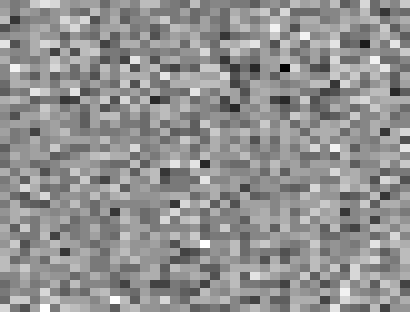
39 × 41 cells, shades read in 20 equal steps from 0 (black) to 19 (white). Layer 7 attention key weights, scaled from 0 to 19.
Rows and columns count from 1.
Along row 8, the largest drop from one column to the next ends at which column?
39
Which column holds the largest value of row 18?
19
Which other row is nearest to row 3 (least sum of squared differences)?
33
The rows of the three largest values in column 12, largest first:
38, 24, 15
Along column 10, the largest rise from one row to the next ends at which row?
11
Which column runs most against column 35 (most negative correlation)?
1
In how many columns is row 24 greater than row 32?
20
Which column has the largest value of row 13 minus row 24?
13
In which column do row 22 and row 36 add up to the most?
8
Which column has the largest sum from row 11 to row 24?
35
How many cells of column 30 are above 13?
4
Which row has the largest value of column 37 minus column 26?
9
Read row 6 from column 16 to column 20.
13 12 13 8 14
